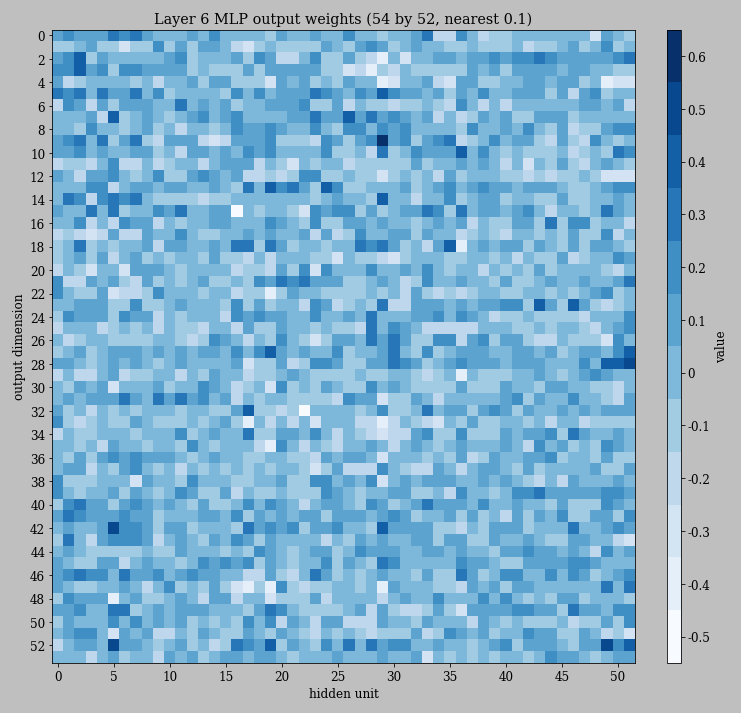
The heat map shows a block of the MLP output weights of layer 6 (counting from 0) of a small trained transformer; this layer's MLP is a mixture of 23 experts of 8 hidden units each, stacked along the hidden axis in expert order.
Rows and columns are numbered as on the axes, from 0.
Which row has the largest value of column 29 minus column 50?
9
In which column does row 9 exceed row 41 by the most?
29
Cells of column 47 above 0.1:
3
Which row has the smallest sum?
33
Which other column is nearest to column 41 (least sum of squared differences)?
10
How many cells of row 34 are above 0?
16
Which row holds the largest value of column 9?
31
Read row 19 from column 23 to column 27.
-0.1 -0.1 -0.3 0 -0.1
